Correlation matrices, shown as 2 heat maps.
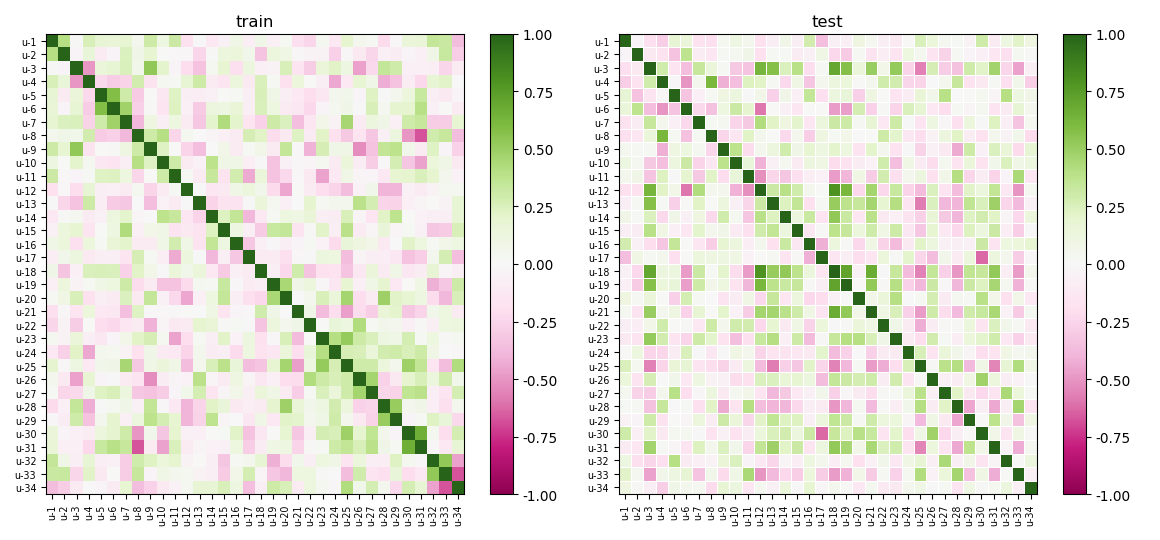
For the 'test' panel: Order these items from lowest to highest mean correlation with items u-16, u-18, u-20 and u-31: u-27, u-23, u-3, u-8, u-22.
u-27, u-8, u-22, u-23, u-3
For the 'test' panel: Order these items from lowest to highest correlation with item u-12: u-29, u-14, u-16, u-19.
u-16, u-29, u-14, u-19
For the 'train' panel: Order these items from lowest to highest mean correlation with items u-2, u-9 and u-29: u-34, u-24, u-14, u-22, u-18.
u-34, u-22, u-18, u-24, u-14
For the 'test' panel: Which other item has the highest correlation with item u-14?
u-18
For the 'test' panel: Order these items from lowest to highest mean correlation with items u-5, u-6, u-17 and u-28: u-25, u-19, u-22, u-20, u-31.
u-19, u-31, u-20, u-22, u-25
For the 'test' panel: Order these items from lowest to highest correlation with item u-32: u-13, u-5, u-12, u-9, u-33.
u-13, u-12, u-33, u-9, u-5
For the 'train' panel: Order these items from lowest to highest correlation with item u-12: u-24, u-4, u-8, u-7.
u-24, u-7, u-8, u-4
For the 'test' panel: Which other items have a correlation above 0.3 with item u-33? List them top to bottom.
u-11, u-25, u-28
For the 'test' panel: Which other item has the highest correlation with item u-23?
u-3
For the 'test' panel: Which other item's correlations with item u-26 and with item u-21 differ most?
u-25
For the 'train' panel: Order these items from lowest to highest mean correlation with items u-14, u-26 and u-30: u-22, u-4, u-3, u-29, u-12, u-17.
u-17, u-3, u-12, u-4, u-29, u-22
